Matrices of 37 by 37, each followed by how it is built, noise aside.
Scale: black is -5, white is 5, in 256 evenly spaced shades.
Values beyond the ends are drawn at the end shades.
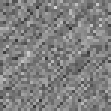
Hankel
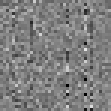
uneven columns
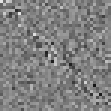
banded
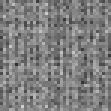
blocks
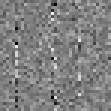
uneven columns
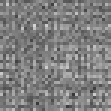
blocks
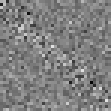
banded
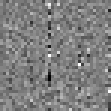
uneven columns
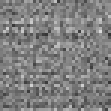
blocks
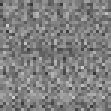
repeating columns
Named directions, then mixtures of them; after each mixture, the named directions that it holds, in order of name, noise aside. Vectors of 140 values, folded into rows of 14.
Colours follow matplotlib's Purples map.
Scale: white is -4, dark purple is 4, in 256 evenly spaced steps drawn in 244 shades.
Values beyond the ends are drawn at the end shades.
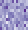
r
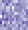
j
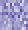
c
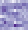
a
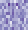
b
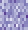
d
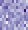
r.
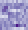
a, r.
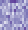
a, b.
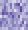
a, c, j.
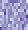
c, d, r.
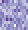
a, d, j.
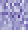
c.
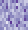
b, r.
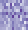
c.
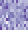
r.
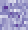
a, c, r.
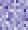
r.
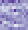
a, j.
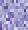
r.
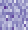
b, c, r.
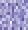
b, j.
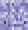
a, c.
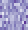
c, d, j.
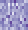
b, c.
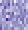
b, j, r.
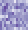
a, j, r.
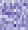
a, c, d.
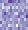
a, d, j.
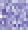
a, d, j.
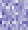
j.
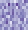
b.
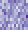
d.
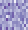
b, r.
